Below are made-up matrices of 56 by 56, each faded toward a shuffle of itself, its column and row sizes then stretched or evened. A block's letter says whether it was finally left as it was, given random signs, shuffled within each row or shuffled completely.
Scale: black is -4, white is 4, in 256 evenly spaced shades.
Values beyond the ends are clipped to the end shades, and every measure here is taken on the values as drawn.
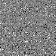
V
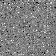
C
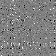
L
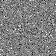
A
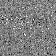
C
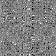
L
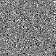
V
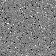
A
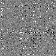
V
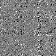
V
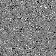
C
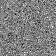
A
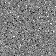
A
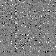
L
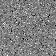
A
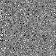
V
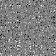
L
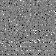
V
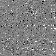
V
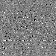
C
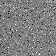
A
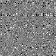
L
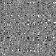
L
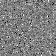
A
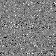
C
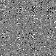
V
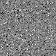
C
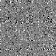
L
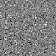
L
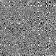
L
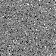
A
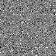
V
